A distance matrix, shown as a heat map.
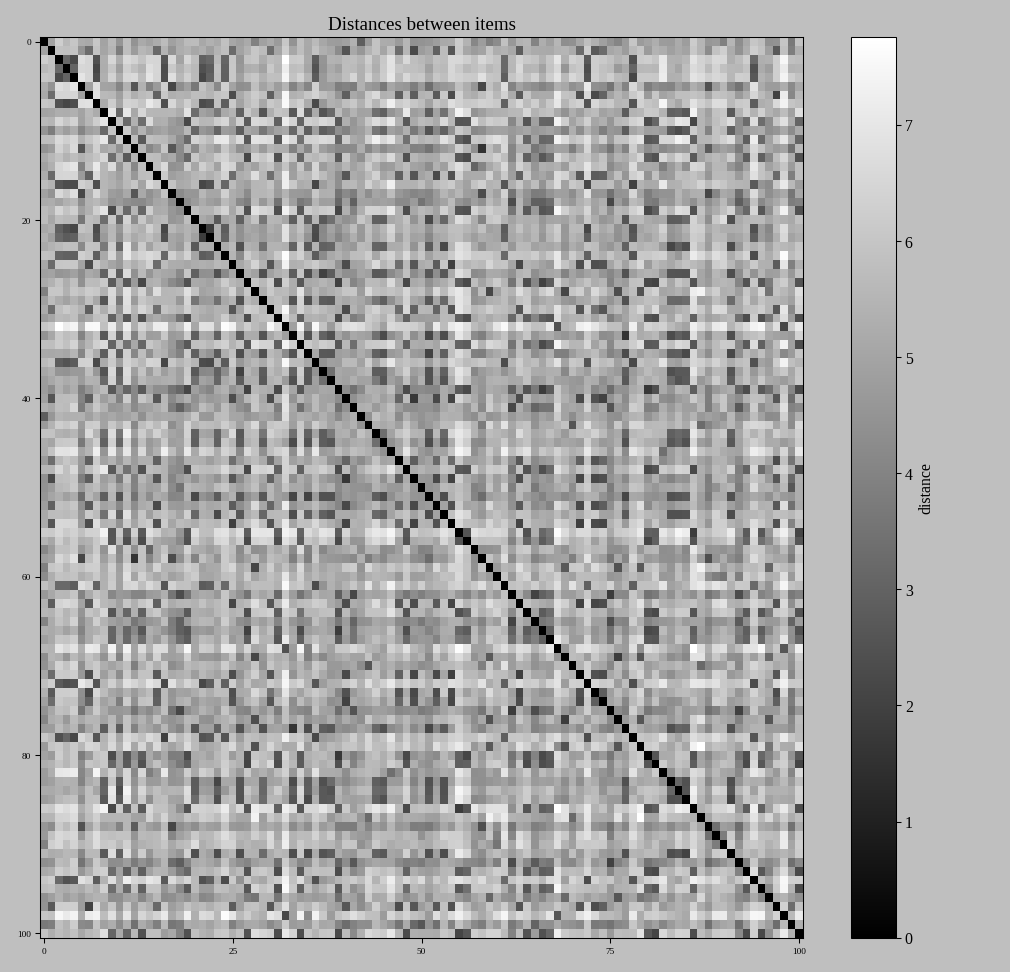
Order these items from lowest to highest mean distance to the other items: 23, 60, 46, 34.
23, 34, 60, 46
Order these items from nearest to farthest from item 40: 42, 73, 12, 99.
73, 99, 12, 42
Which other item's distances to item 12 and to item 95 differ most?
58
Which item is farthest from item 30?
32
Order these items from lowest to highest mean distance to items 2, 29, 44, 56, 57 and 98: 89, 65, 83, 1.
83, 65, 1, 89
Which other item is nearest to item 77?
33
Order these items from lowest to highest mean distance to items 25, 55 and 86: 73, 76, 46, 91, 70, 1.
73, 1, 70, 76, 91, 46
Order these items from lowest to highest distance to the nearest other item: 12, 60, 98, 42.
12, 98, 42, 60
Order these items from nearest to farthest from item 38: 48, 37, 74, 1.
37, 74, 1, 48
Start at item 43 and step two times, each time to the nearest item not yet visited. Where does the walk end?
87
